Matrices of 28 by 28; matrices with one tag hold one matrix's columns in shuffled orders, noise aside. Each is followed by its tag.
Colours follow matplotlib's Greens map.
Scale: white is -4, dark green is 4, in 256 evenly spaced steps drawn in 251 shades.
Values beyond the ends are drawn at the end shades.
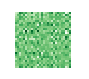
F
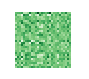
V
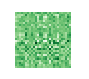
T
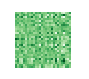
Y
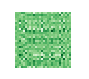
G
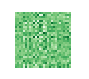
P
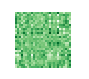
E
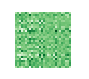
G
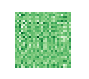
P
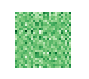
F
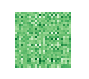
Y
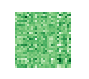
Y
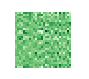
F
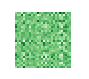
V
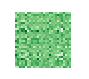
G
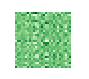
V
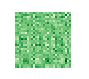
Y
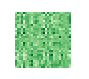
E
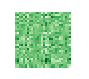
Y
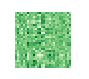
E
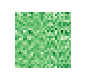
F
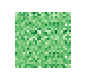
F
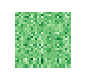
Y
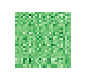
Y
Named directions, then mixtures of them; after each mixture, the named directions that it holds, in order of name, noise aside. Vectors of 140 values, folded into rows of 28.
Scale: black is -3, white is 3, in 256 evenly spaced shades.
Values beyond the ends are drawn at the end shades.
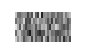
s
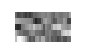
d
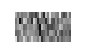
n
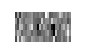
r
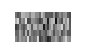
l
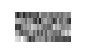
d.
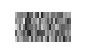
s.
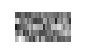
d, l.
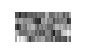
d, r.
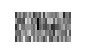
n, r, s.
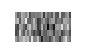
l, n, r.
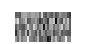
l.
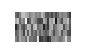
l.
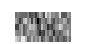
d, n, r.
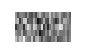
d, l, n.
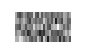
d, l, s.
